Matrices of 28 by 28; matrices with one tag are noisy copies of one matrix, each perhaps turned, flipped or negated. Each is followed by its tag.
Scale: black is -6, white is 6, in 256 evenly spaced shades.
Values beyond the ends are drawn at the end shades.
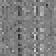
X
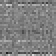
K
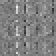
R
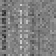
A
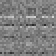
R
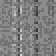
X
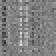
A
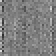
K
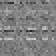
R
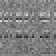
X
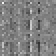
R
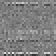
K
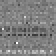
A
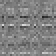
R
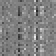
X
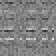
R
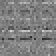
R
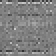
K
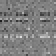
X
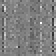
K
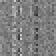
X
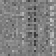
A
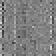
K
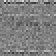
K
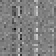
X
